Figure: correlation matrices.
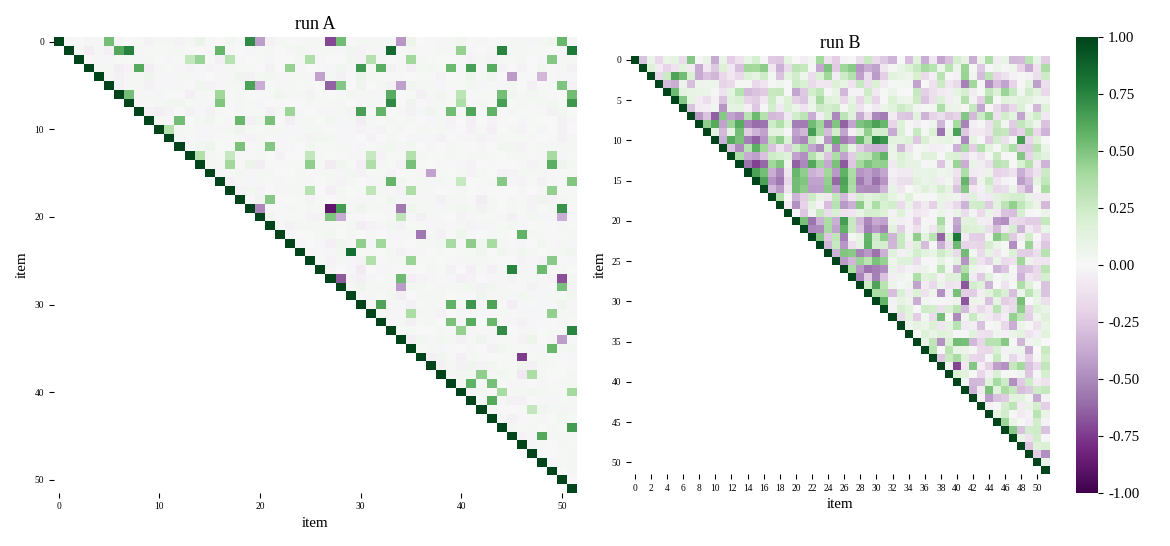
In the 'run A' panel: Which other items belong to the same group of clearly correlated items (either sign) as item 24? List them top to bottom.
29
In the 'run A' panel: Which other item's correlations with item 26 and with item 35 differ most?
45
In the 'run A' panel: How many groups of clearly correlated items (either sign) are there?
11
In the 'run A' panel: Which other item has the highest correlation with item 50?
19
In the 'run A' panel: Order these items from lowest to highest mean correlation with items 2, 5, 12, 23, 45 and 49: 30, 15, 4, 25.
4, 15, 30, 25
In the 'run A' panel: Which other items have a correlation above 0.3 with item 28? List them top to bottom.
0, 5, 19, 50
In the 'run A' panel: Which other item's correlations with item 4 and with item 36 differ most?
46
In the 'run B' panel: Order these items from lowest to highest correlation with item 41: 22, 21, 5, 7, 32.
22, 32, 21, 5, 7
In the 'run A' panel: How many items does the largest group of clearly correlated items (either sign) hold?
8
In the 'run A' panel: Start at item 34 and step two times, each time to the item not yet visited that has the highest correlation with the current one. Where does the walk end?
20
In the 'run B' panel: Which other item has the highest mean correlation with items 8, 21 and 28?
30
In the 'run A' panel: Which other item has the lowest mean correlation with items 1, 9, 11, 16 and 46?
36
